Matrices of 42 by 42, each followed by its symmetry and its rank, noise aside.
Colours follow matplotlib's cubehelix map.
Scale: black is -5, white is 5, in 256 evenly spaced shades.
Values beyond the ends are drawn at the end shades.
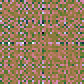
antisymmetric, rank two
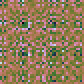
symmetric, rank two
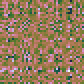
no symmetry, rank four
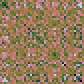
symmetric, rank four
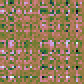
antisymmetric, rank two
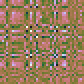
symmetric, rank two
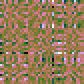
antisymmetric, rank two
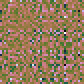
no symmetry, rank four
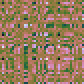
symmetric, rank two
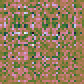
no symmetry, rank three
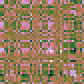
symmetric, rank two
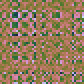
symmetric, rank two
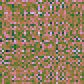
antisymmetric, rank four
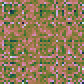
symmetric, rank three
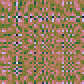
no symmetry, rank two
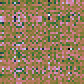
no symmetry, rank four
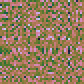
no symmetry, rank four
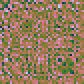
symmetric, rank four
